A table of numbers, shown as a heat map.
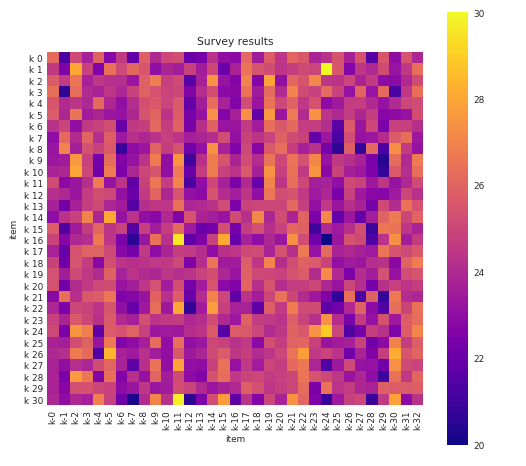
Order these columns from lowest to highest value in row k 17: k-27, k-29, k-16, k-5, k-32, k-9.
k-9, k-27, k-16, k-5, k-32, k-29
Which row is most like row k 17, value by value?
k 29
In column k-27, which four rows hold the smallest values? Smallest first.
k 8, k 21, k 14, k 24
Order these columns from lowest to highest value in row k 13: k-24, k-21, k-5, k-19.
k-5, k-24, k-19, k-21
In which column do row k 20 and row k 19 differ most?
k-24
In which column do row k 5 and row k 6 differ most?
k-2
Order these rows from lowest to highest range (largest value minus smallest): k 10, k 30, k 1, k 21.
k 21, k 10, k 1, k 30
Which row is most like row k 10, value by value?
k 9
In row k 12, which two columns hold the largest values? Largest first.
k-19, k-9
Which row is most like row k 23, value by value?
k 19
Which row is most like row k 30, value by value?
k 16
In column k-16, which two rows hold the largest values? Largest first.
k 24, k 14
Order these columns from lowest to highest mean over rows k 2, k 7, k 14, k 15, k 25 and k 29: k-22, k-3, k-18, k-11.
k-18, k-11, k-3, k-22
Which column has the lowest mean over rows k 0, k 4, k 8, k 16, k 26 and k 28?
k-12
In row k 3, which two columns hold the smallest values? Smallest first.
k-1, k-30
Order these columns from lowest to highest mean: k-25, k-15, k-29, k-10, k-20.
k-25, k-29, k-10, k-15, k-20
